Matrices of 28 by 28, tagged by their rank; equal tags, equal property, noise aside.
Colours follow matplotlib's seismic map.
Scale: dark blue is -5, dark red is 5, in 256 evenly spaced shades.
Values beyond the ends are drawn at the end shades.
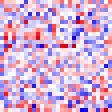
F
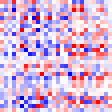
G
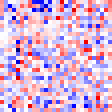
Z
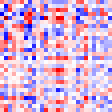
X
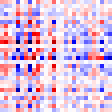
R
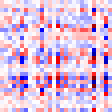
R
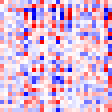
X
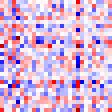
G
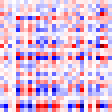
R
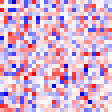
F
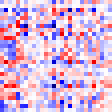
G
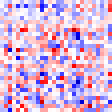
Z
